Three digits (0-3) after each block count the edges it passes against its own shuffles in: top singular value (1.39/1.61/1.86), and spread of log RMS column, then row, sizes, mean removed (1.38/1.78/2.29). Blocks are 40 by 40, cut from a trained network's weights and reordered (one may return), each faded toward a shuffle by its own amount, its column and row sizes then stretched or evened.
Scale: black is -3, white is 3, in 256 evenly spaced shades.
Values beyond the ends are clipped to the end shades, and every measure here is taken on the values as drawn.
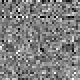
2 1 2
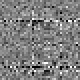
3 1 3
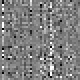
1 3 1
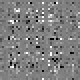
1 3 3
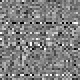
3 0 3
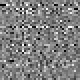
2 0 3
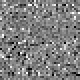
0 0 2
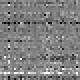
3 2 3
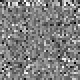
0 1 2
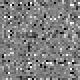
0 1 2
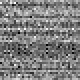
3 1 0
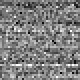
2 0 2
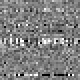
3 0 3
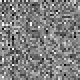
2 1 0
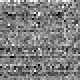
2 1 2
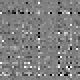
2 2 3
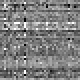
3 2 2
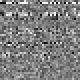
3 0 3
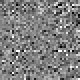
2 2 1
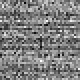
2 0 0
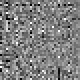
1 3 1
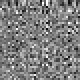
3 2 1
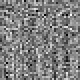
2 1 0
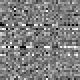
3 1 3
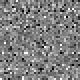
0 0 2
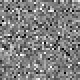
1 0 1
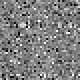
1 0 1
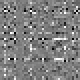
3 3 3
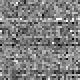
2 2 1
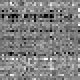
3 2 3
